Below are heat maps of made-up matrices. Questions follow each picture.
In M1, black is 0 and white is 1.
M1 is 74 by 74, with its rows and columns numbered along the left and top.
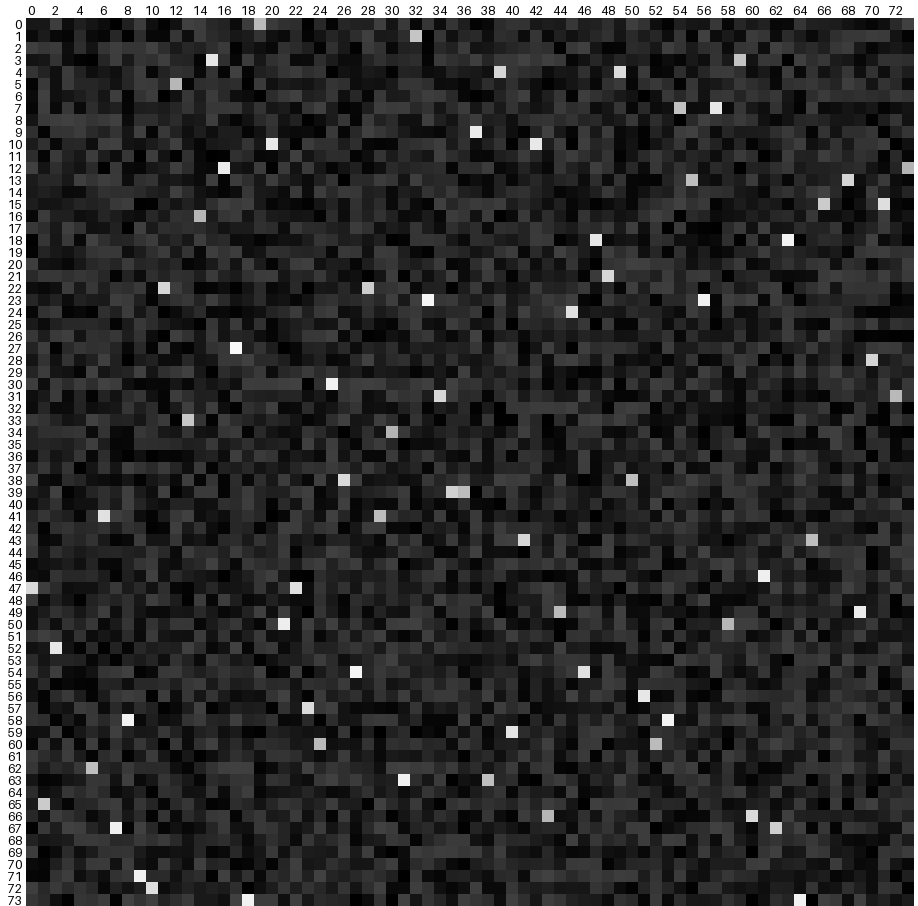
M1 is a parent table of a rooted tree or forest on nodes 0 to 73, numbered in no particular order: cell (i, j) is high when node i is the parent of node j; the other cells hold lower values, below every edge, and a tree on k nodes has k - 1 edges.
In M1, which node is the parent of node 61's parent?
54
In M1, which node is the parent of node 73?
12
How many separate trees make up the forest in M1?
3
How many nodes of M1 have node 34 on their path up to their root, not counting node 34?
2
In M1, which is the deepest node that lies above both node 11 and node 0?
47
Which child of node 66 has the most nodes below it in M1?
43
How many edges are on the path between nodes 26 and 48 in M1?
4
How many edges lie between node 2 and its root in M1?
5
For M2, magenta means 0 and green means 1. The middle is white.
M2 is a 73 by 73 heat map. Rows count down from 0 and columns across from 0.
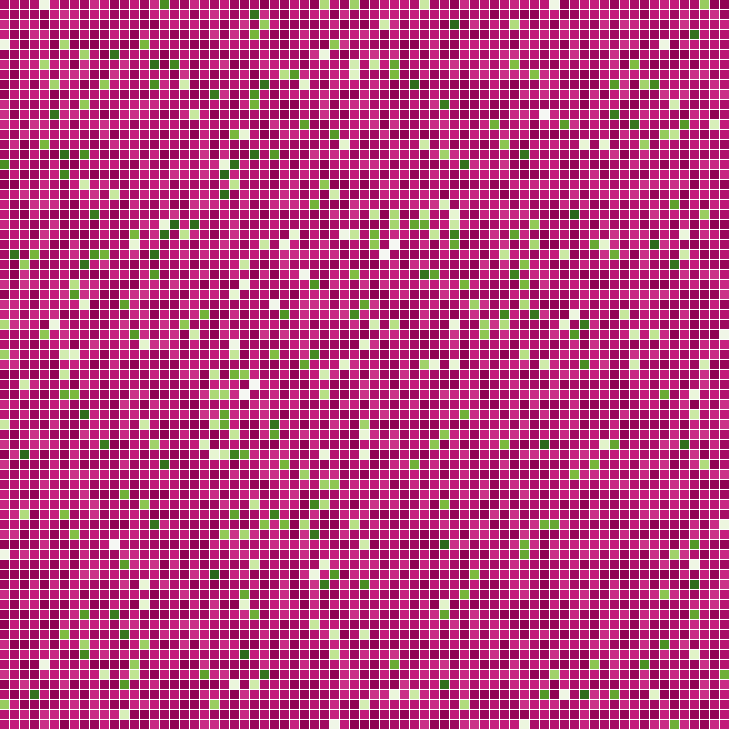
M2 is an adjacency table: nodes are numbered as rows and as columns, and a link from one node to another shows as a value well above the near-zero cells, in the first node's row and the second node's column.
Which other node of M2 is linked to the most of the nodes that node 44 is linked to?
node 25
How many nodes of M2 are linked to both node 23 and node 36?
3
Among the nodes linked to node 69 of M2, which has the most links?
node 39
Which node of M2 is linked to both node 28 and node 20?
node 31
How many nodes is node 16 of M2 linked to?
4
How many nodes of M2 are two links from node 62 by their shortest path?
6
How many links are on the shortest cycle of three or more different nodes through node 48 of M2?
5
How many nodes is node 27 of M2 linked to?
6
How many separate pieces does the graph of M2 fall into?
2
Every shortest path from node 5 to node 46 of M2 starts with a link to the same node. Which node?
node 8
